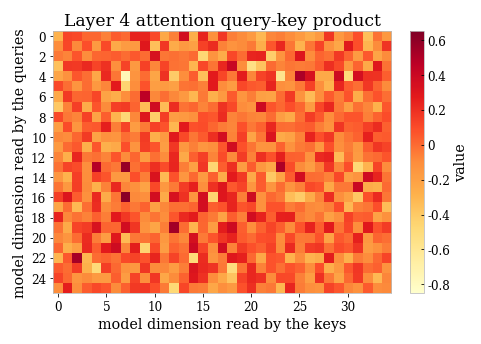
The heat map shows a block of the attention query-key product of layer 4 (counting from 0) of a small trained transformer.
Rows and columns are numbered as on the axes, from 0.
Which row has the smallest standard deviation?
9
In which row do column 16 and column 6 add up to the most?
5
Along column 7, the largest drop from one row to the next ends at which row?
4
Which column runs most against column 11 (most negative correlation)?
10
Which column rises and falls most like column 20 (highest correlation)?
0
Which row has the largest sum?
19
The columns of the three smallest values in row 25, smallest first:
12, 23, 16
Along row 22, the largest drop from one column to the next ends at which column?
3
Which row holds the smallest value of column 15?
2
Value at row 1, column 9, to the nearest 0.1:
0.3
